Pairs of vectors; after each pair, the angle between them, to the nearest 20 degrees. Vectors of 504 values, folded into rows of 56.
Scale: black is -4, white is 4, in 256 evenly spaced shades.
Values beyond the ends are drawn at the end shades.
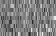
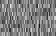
60 degrees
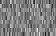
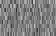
140 degrees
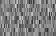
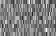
120 degrees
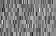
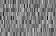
100 degrees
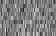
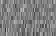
160 degrees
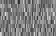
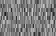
140 degrees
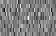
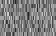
100 degrees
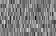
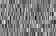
20 degrees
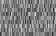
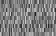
160 degrees
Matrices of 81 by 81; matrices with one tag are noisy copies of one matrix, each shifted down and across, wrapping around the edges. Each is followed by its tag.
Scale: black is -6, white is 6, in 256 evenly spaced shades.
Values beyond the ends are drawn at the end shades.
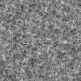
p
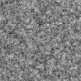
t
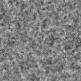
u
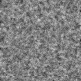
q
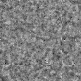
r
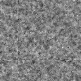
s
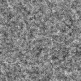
u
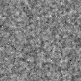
t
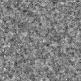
t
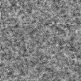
s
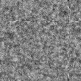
r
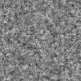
t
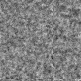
r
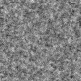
p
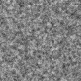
t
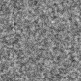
q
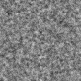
t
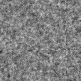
s
